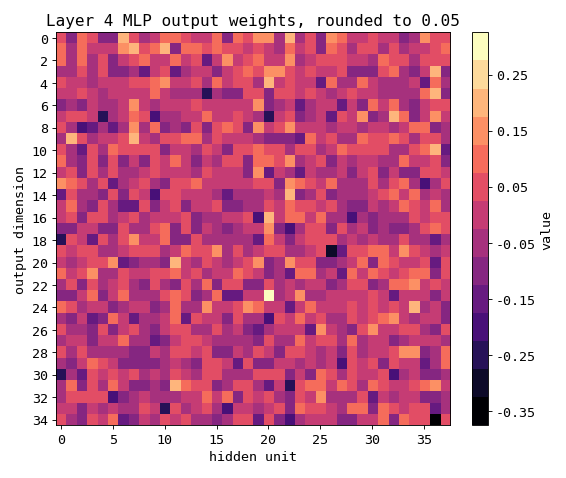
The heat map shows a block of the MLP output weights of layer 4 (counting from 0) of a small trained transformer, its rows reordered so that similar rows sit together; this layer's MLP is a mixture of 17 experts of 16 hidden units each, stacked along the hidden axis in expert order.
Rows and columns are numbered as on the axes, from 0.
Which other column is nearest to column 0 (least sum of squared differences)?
17
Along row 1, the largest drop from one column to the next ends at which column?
11
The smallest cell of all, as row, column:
34, 36
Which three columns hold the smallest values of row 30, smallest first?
0, 32, 2
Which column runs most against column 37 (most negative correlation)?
21
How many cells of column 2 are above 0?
12
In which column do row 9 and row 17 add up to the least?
22
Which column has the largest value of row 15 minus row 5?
14
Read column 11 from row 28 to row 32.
0.05 0 0.05 0.2 -0.05
